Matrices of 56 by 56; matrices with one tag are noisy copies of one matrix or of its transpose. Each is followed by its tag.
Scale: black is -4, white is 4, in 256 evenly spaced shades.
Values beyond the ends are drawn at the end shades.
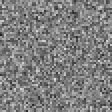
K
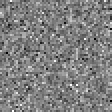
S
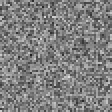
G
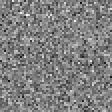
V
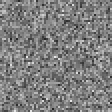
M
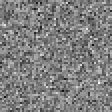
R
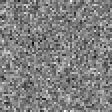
M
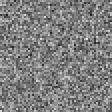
G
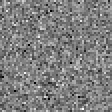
G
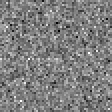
K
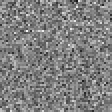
V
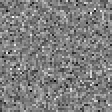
V
